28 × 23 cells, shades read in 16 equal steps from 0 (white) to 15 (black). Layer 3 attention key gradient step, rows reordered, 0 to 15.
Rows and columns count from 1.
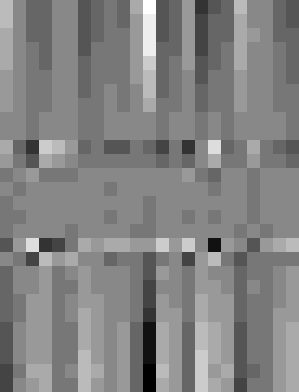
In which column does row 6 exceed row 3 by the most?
12
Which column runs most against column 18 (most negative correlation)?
1
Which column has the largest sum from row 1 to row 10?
16
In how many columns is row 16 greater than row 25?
14
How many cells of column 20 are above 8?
2
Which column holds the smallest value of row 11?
17
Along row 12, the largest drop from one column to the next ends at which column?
4
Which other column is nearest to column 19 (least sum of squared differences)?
11
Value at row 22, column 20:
8
